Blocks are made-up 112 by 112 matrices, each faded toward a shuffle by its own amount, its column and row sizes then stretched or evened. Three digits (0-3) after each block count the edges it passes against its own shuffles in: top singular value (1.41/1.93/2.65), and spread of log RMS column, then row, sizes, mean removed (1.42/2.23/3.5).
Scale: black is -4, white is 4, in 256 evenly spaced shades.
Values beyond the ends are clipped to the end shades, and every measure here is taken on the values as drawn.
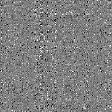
2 2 1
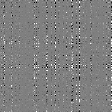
3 3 2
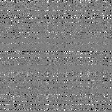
2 2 3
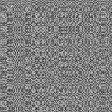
3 2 1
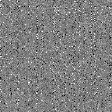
1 2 1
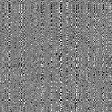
3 3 1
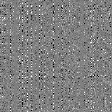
2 3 1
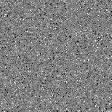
1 1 0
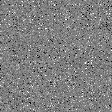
0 1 1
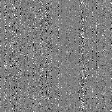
0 3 0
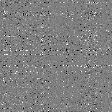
0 2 2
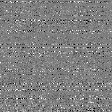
2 1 3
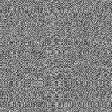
3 1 1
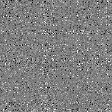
0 2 2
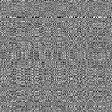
3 1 3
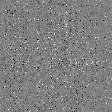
1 1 1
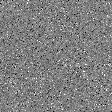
0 0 0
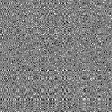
3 1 2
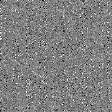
0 2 0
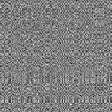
3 1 2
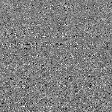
0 1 2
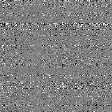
1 2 3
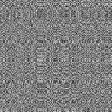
3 1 2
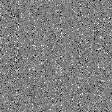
0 2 0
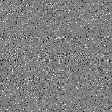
2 0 1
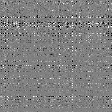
2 2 3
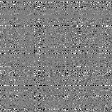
1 2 3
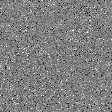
0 0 1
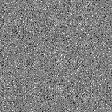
2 0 0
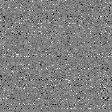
0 1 2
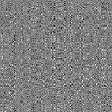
3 2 1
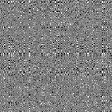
3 2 2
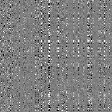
3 3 1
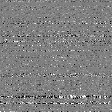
2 0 3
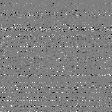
2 1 3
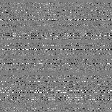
2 0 3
